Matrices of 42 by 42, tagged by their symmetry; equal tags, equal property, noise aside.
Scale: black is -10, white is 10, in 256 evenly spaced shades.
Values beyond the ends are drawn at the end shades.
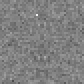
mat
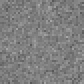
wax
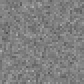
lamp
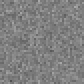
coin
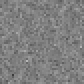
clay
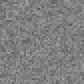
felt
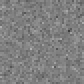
lamp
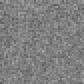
lamp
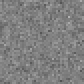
lamp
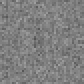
coin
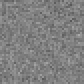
lamp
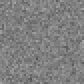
felt
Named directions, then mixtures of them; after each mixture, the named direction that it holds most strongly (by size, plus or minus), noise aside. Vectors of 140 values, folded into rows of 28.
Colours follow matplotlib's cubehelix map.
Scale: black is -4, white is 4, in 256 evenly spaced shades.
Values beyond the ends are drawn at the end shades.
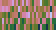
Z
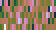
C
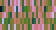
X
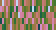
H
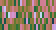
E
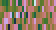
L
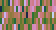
X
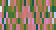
E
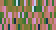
L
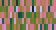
H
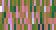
X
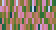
H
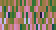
E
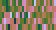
L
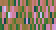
E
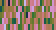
L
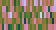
E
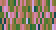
E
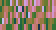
L
